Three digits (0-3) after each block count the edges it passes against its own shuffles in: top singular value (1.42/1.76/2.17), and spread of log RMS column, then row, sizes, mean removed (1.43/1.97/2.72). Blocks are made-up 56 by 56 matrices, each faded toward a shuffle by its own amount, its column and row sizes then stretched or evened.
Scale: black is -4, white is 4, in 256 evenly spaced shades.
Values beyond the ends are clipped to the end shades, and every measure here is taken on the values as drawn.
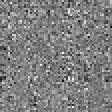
1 2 1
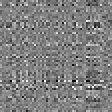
3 2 3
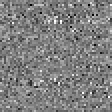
1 0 2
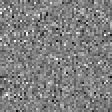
1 0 1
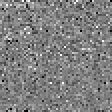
1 0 1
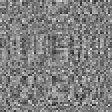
3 1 2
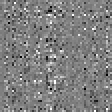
1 3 1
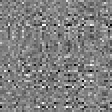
3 2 2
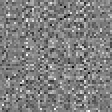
3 2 0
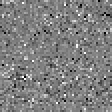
1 0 1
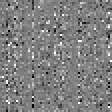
1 3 0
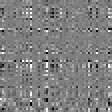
3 3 3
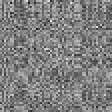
3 0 2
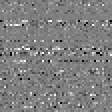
1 0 3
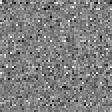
0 0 2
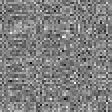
3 1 0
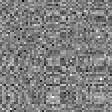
3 0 1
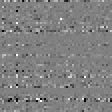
1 1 3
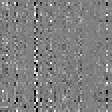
3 3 1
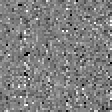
1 2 0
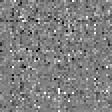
0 2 1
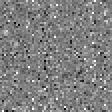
0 1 0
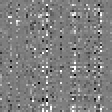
2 3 1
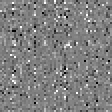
2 2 0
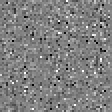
0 2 0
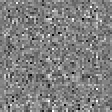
1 2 1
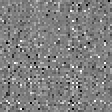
2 1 1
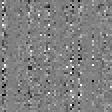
1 3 1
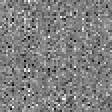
2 2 0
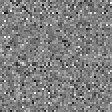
1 0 1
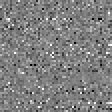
1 0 2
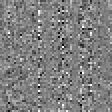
1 3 0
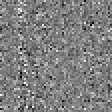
0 2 1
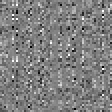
2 3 0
